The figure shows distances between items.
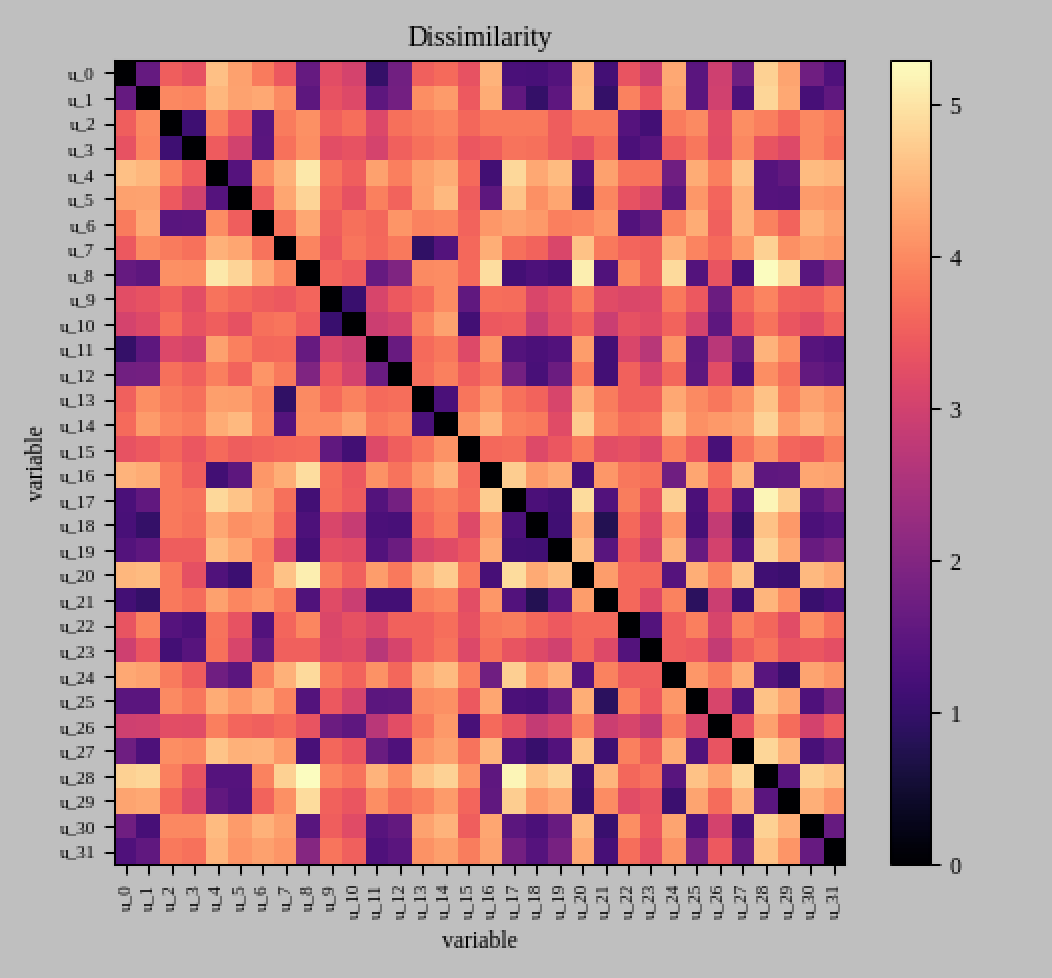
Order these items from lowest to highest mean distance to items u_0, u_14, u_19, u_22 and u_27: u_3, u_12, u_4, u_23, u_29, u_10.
u_12, u_23, u_3, u_10, u_29, u_4
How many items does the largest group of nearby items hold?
13
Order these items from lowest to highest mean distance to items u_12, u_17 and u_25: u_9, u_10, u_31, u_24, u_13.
u_31, u_10, u_9, u_13, u_24
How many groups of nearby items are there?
5
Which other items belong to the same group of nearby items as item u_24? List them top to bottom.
u_4, u_5, u_16, u_20, u_28, u_29
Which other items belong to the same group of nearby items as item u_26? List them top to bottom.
u_9, u_10, u_15
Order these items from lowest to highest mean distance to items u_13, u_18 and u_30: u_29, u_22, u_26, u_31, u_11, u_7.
u_11, u_31, u_7, u_26, u_22, u_29
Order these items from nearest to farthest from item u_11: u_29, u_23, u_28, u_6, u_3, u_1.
u_1, u_23, u_3, u_6, u_29, u_28
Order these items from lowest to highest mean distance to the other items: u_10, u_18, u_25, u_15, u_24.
u_18, u_25, u_10, u_15, u_24
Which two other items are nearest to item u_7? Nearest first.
u_13, u_14
